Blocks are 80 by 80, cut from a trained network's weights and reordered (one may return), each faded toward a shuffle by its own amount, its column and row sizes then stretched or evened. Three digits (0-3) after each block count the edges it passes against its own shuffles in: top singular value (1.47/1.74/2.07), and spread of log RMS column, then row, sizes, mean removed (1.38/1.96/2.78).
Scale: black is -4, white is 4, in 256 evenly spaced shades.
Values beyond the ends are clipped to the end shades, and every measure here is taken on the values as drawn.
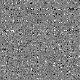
0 2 2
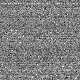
1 0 1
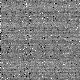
1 1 0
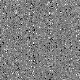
0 2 0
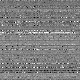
3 0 3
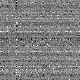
3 1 2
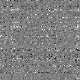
0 2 3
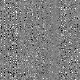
0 3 1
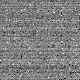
2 1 0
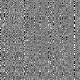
3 3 0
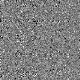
1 2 1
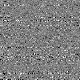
2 0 3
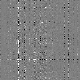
3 3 1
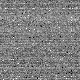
2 0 1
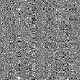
3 2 1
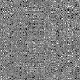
3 2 1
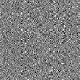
3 2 1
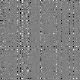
2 3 2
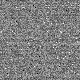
0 0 0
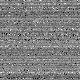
3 0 2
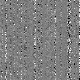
1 3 0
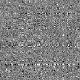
3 2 2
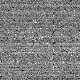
2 0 1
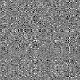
3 2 2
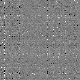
2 2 1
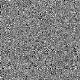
2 2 1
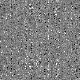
0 2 0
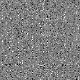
0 2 0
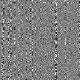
3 3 1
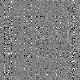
2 3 2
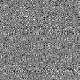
3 0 2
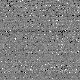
0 0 2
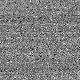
0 0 0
